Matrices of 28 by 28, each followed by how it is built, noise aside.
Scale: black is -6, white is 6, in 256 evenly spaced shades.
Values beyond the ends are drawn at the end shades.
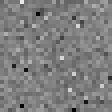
sparse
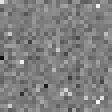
sparse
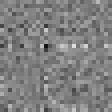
low rank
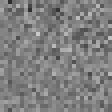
upper triangular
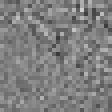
upper triangular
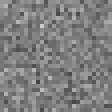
noise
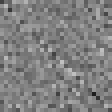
diagonal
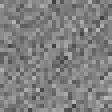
Hankel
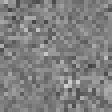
block diagonal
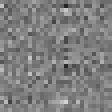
low rank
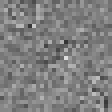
block diagonal
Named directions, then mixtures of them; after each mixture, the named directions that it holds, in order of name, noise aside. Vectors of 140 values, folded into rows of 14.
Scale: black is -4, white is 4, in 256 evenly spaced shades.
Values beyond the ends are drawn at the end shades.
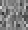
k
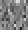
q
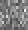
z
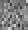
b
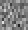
b, k, q.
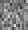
b.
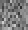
b.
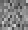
b.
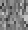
k.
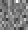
q, z.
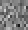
b, k.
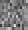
b.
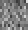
b, q.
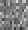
q, z.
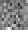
b.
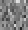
q.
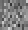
b.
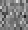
k, q, z.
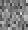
b, k.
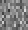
b, k, z.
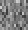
k, q.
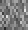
k, z.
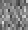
b, q, z.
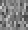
k.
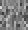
k.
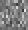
z.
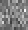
z.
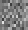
b, q, z.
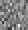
b, k.
